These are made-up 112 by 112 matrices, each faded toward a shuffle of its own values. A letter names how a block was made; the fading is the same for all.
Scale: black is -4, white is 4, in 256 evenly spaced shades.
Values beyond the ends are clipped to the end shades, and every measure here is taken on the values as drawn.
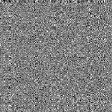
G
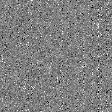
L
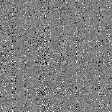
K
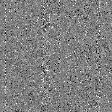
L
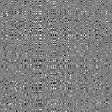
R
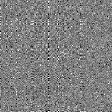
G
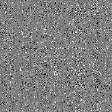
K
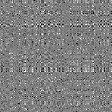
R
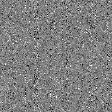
L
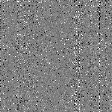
K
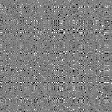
R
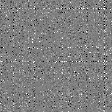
K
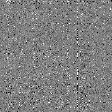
K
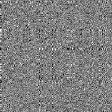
G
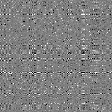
R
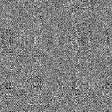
G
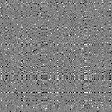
R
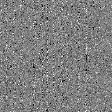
L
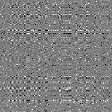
R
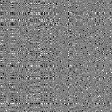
R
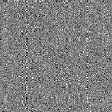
G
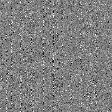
L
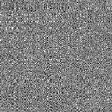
G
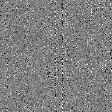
L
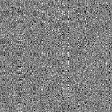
G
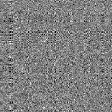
G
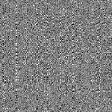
G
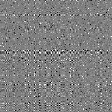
R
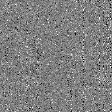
L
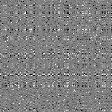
R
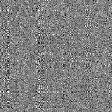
G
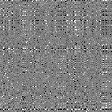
R
